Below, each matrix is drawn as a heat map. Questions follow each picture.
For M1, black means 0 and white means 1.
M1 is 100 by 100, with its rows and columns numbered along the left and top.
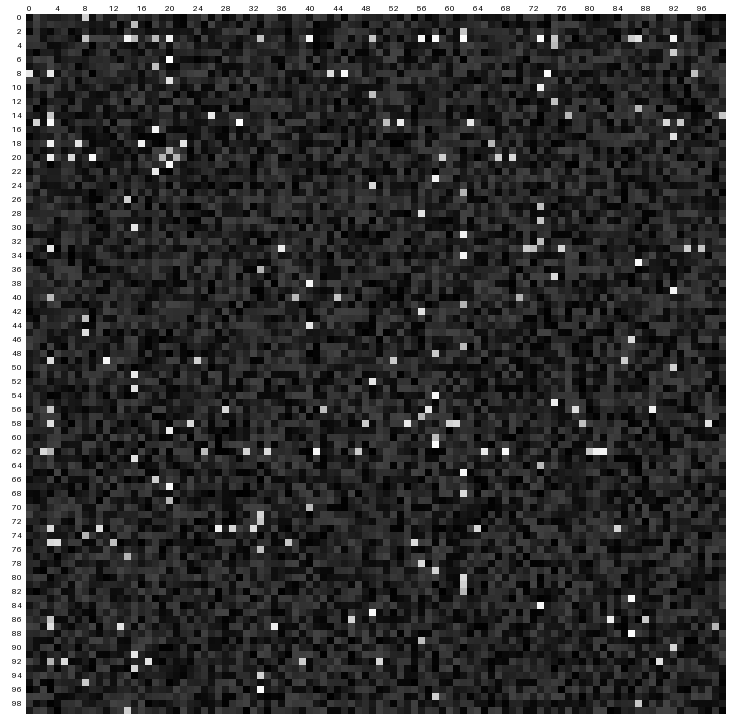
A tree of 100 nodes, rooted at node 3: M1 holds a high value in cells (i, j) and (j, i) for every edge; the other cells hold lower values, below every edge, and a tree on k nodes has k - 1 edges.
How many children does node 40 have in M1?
3
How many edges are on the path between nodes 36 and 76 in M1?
2
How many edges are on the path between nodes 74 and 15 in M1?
3
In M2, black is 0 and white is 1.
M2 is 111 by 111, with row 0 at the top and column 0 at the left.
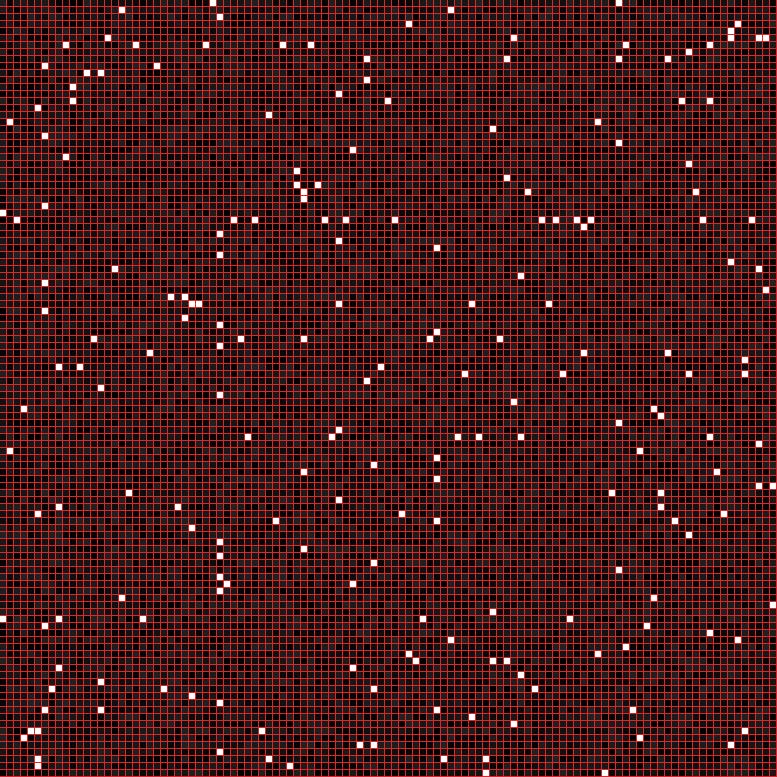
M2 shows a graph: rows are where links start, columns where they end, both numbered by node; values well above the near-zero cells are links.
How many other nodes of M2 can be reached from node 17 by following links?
8
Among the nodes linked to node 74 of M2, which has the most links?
node 62
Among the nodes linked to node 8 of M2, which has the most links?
node 88
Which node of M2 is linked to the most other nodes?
node 31
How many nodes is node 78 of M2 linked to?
1
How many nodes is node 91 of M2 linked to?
2
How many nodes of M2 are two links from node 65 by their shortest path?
5
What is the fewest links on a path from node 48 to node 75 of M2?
3
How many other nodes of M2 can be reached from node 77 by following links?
12
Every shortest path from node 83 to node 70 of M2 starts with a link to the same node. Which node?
node 50
